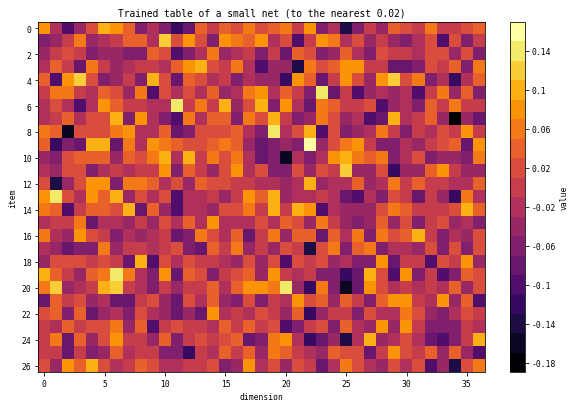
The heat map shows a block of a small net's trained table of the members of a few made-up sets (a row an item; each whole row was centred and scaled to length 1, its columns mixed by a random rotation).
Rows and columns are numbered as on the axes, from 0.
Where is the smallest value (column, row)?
34, 7
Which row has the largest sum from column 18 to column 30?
21
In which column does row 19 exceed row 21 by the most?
6
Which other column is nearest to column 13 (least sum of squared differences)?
15
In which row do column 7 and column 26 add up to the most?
9
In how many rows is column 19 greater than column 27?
16
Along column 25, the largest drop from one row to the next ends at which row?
24
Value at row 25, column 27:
-0.08
